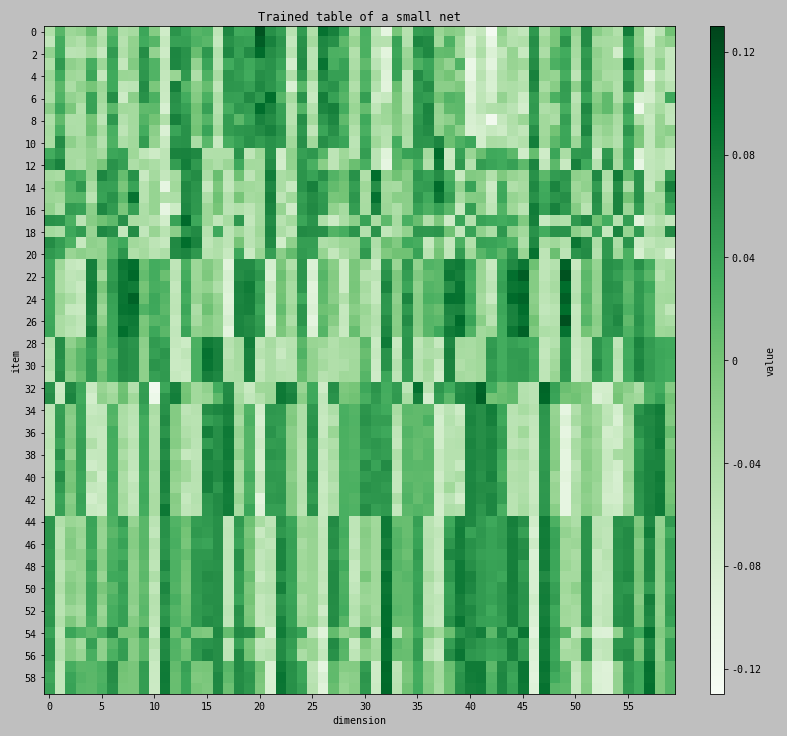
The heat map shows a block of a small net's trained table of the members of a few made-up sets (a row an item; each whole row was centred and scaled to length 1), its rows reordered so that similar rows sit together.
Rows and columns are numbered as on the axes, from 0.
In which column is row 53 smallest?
46
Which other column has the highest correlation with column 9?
22
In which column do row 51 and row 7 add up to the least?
56
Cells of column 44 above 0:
34
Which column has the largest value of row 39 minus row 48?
17
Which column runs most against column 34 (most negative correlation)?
35
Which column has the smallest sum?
50
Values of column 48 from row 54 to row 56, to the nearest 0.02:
0.04 0.04 0.04
